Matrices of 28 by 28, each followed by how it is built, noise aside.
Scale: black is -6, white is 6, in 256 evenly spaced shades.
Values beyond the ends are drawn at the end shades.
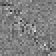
banded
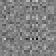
low rank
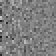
uneven columns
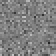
uneven rows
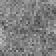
smooth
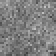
smooth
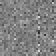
uneven columns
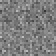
repeating columns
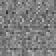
repeating columns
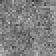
smooth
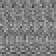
repeating columns
